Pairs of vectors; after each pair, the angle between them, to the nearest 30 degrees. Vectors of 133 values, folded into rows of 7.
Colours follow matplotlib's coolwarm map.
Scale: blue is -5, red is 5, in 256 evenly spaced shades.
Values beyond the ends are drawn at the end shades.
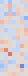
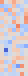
120 degrees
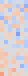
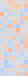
120 degrees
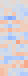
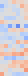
60 degrees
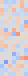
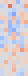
120 degrees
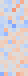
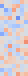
60 degrees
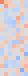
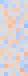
150 degrees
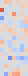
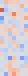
30 degrees
